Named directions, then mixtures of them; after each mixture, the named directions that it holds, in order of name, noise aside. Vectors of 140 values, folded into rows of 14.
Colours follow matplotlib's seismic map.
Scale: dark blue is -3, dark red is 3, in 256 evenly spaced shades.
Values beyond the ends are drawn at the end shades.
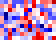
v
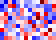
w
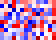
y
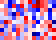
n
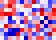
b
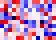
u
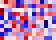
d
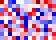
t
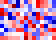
d, n, w.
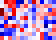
b, d.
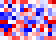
b, u, y.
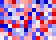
t, y.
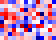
t, v, y.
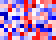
v.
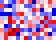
b.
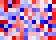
u, y.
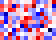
t, v, w.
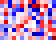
n, y.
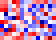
u.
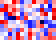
b, u.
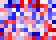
n.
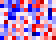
n, w, y.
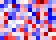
n, w.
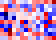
b, u, v.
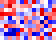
b.
